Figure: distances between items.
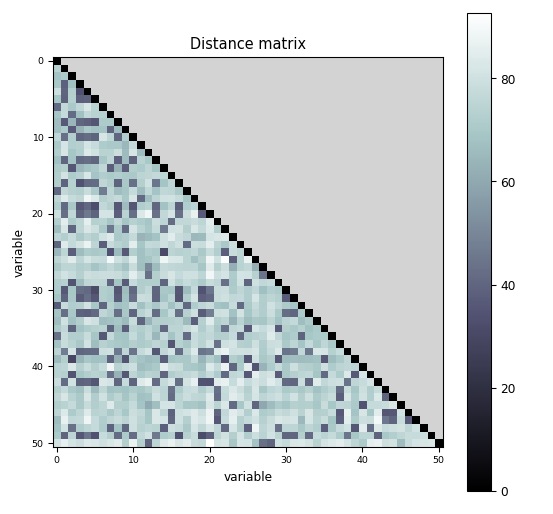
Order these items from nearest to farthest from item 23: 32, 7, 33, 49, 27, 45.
45, 27, 33, 49, 32, 7
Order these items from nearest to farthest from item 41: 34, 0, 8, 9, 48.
9, 48, 8, 34, 0
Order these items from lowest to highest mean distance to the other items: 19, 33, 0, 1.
19, 33, 1, 0
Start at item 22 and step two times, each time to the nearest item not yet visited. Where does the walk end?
2
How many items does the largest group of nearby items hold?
16
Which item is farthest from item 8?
50
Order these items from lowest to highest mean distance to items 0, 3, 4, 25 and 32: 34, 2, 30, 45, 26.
30, 2, 34, 45, 26
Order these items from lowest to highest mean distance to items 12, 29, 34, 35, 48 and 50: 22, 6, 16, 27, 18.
22, 27, 18, 6, 16
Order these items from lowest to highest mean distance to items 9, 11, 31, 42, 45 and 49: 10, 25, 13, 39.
13, 10, 39, 25
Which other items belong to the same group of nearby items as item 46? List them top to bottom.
15, 21, 37, 43, 44, 47
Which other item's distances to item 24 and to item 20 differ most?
42
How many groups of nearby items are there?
7
